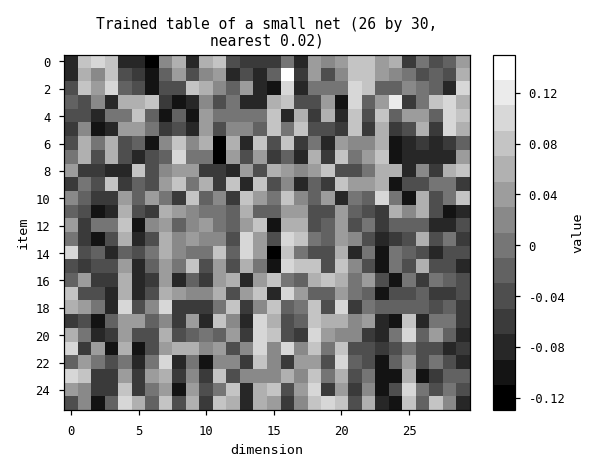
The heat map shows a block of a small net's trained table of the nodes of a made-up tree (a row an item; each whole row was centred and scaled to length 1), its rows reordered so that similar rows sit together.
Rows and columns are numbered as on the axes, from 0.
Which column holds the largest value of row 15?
16
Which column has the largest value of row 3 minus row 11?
28
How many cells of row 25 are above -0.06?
23
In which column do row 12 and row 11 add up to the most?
4
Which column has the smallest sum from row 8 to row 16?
2
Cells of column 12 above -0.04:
17
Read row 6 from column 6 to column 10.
-0.1 0.02 0.08 0.02 0.06
